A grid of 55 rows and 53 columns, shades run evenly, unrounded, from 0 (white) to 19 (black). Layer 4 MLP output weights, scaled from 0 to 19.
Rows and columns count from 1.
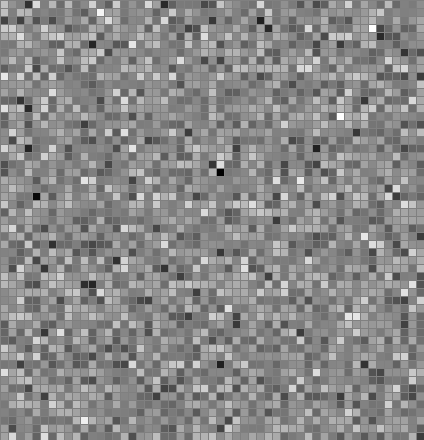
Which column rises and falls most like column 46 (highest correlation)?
3
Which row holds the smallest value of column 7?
12
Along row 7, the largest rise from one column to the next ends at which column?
14
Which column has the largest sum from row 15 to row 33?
30
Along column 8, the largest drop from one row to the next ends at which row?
7
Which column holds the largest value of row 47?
48
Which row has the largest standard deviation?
25
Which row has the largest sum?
18
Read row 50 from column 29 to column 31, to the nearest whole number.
10 8 10
